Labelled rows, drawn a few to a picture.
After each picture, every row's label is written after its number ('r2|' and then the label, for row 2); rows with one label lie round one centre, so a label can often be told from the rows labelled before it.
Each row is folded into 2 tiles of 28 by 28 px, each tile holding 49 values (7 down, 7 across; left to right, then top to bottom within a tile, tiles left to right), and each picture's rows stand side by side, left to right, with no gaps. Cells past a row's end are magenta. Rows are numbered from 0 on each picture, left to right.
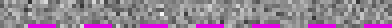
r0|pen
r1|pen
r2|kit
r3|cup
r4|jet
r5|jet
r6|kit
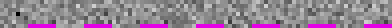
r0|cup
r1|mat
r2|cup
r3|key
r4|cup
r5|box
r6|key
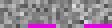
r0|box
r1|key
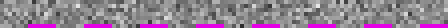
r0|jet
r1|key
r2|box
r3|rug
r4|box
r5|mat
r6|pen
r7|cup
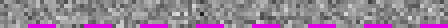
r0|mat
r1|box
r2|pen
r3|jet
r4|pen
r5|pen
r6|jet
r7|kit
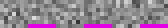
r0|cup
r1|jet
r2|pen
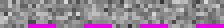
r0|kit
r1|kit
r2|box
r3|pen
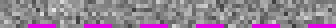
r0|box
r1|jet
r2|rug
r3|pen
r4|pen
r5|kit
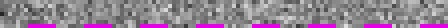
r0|mat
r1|jet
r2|cup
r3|box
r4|key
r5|box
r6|mat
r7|key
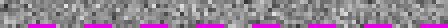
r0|box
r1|key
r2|key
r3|jet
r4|pen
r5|box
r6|jet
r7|cup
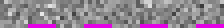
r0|mat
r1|cup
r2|mat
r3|key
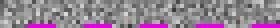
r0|jet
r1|jet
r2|box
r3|box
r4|mat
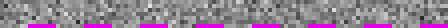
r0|key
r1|jet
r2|mat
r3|mat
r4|pen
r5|cup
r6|kit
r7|mat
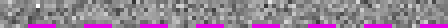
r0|mat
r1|kit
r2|kit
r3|box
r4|rug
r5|box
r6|key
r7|key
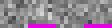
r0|kit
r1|cup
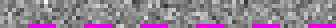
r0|rug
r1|kit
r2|pen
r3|rug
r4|kit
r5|kit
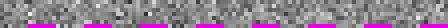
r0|key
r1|key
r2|jet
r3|key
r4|kit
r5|kit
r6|jet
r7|kit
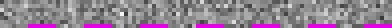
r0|jet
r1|pen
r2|jet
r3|kit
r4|box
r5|kit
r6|rug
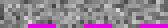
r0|key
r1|box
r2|rug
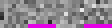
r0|key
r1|mat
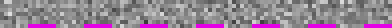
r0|mat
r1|jet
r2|kit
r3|kit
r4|key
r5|jet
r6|pen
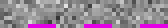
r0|key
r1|key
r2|kit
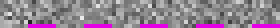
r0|jet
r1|key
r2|mat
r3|jet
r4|pen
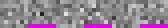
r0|jet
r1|mat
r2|key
